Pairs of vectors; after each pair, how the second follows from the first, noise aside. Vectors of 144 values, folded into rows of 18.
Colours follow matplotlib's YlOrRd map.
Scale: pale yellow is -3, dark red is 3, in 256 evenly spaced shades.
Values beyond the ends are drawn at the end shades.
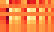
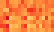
wrapped around, shrunk.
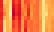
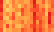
wrapped around, negated, shrunk.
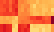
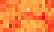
wrapped around, shrunk.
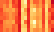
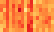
reversed, negated, shrunk.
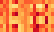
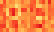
reversed, negated, shrunk.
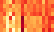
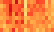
wrapped around, negated, shrunk.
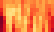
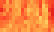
reversed, shrunk.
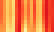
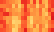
wrapped around, shrunk.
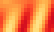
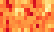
wrapped around, partly zeroed.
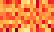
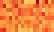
reversed, shrunk.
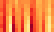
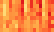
reversed, shrunk.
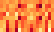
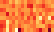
negated, partly zeroed.
